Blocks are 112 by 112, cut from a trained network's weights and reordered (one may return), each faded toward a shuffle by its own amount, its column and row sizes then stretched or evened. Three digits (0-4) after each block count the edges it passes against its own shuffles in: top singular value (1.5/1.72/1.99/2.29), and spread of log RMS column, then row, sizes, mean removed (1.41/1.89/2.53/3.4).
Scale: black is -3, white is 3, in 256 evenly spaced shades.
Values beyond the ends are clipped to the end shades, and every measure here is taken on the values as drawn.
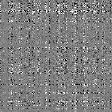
1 4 4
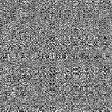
4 1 3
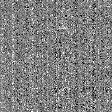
1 3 1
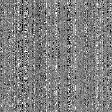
3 4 1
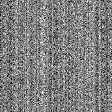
3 1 0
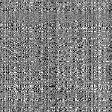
4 1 4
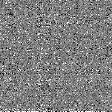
0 2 3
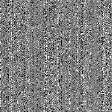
1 4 0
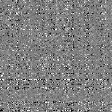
0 3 4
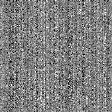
3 3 1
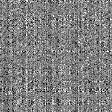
3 1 3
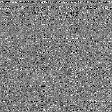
0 2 4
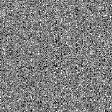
1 3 0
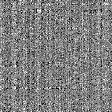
3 0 3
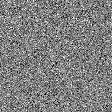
0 0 0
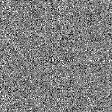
0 3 2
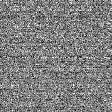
2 0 1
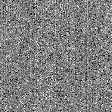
0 1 0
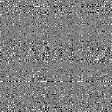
1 4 4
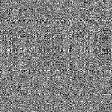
4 2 3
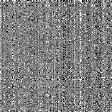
3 3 3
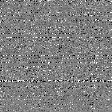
0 1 4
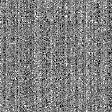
3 2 3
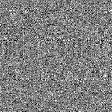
2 0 2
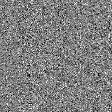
0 2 0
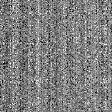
3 2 1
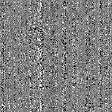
1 4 2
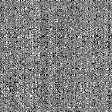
2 1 4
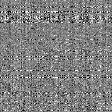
3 0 4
